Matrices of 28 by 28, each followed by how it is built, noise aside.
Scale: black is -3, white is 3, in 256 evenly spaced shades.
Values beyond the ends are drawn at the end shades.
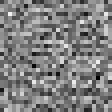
blocks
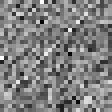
Hankel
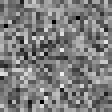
Toeplitz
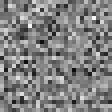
blocks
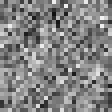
Hankel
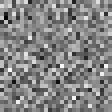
repeating columns
